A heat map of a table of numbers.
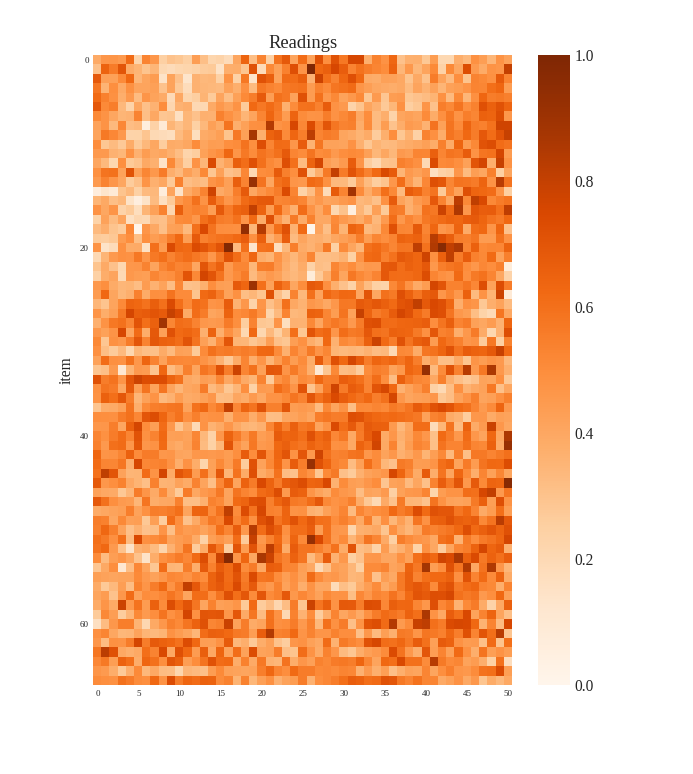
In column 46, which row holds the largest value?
15
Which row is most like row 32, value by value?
38
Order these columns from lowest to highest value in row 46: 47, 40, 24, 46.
40, 46, 24, 47
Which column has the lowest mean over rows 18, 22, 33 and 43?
3
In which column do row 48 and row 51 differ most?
26
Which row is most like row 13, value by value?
24
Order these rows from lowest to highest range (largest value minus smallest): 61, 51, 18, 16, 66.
66, 61, 51, 16, 18
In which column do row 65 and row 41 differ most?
50
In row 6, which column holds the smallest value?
10
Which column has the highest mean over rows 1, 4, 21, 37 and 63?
19
